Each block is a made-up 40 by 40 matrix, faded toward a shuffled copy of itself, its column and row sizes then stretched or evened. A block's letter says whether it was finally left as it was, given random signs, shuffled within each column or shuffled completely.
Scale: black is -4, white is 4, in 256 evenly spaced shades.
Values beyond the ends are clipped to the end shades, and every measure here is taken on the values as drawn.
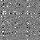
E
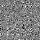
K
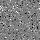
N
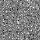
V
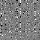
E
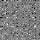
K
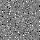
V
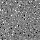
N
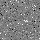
N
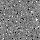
N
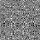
E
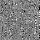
V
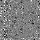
V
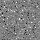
N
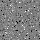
N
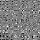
E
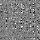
K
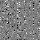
V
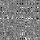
E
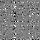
K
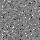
N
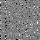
V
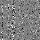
V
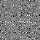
K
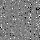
V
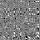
E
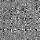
K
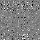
K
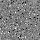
N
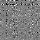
K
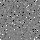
N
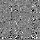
K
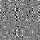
E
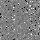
V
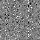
V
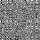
E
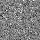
N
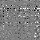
K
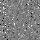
V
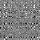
E
